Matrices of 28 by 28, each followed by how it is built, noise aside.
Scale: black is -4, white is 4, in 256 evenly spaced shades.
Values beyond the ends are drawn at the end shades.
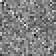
diagonal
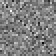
diagonal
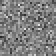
noise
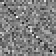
diagonal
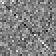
diagonal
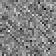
Toeplitz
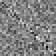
diagonal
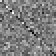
diagonal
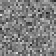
noise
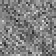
Toeplitz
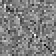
diagonal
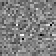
uneven rows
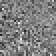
lower triangular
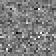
uneven rows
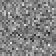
noise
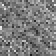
Toeplitz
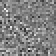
lower triangular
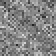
Toeplitz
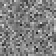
noise
